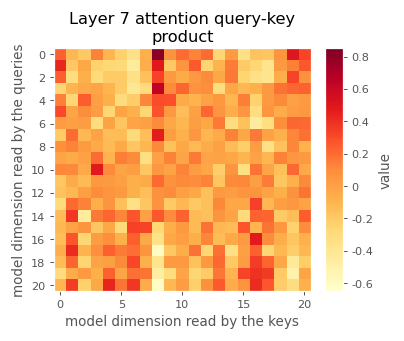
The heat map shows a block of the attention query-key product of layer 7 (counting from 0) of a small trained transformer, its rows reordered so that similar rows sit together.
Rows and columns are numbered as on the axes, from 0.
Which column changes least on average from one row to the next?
10
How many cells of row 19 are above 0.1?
7
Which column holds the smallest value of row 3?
6
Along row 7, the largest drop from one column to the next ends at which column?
9
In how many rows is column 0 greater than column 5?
9
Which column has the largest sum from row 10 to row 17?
16
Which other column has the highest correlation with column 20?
8
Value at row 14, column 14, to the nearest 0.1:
0
